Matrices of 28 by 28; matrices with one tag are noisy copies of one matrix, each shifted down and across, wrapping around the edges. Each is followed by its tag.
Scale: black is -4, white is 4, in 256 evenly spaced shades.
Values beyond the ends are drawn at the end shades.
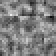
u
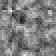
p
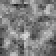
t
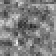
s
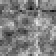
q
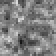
s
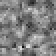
p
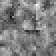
t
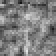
q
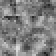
t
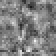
p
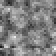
p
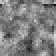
t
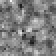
p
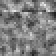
u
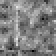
q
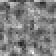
u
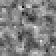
p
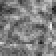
s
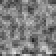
u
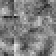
t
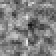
s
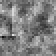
t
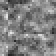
s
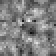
p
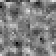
u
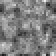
p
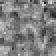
p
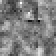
t
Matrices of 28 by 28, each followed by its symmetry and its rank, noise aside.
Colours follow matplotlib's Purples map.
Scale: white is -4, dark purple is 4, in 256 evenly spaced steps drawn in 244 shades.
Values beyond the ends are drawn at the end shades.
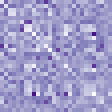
symmetric, rank four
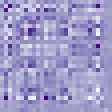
symmetric, rank two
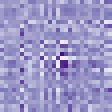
no symmetry, rank three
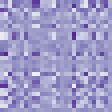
antisymmetric, rank two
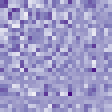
symmetric, rank four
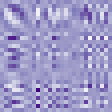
antisymmetric, rank two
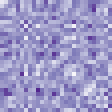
symmetric, rank four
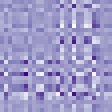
antisymmetric, rank two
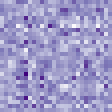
antisymmetric, rank four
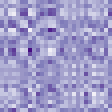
symmetric, rank two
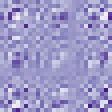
symmetric, rank two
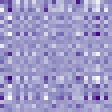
no symmetry, rank two
